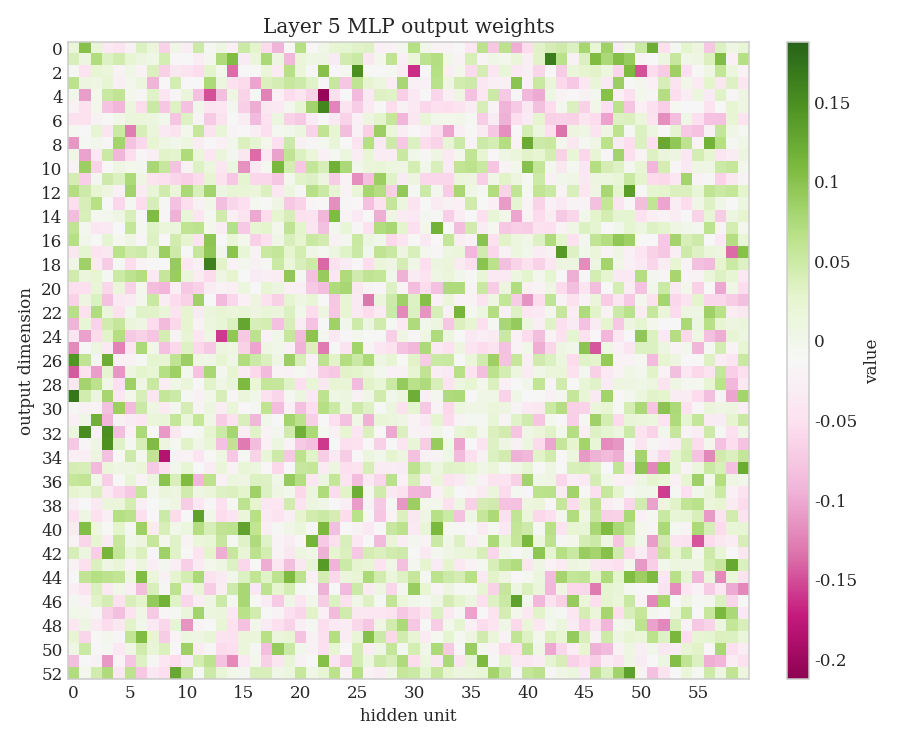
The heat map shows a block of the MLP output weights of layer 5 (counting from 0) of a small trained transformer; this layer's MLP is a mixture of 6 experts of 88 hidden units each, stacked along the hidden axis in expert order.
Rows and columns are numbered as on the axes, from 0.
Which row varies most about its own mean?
33
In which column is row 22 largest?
34
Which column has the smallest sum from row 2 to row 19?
16
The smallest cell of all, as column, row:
22, 4
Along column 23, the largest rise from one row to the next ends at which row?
14
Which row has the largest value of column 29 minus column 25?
28
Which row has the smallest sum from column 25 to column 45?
5
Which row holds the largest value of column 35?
50
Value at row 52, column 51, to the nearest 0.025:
-0.075
